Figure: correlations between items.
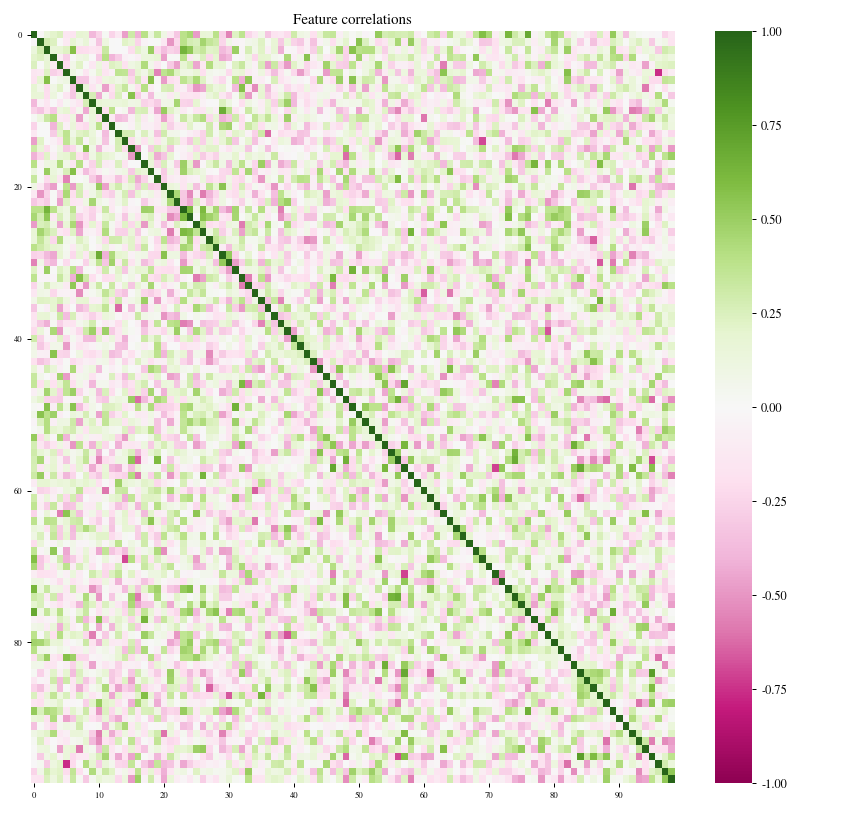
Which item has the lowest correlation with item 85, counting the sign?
53
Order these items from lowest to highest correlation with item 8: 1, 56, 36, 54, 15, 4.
36, 54, 4, 1, 56, 15
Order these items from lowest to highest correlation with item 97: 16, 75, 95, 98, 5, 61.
5, 75, 61, 95, 16, 98
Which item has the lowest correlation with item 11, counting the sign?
60
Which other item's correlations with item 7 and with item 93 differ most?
94
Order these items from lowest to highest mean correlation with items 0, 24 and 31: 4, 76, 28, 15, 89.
15, 4, 28, 89, 76
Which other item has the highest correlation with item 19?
56
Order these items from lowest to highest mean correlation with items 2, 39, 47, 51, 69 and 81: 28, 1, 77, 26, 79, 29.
29, 77, 79, 1, 28, 26
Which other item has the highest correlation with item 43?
86
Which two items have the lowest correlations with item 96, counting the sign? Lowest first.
5, 82
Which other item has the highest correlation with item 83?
54
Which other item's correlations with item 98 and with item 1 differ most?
58
